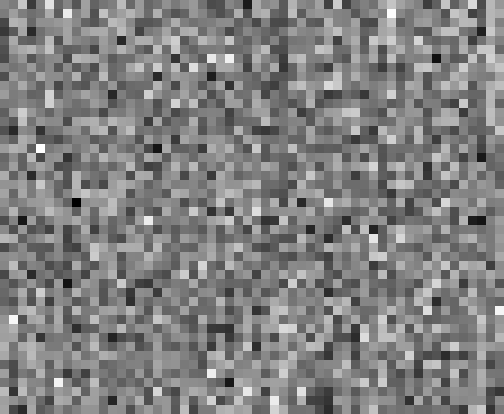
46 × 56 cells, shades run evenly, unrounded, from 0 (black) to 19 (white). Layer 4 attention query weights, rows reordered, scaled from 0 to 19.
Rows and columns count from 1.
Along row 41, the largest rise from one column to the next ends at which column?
48
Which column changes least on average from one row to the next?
55
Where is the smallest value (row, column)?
23, 9
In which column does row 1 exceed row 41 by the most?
6
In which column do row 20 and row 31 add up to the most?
35
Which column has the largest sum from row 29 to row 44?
43
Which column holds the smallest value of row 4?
54
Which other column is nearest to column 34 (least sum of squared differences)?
21
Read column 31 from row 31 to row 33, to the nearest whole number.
9 9 8
